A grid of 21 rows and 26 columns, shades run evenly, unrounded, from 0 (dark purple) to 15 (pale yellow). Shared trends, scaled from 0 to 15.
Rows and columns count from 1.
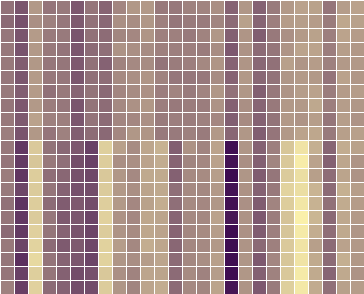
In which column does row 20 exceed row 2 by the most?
8
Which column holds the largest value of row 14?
22
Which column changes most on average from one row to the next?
17
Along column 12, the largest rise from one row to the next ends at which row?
11
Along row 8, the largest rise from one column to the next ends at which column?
3
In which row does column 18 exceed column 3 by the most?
2
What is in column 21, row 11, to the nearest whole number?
12
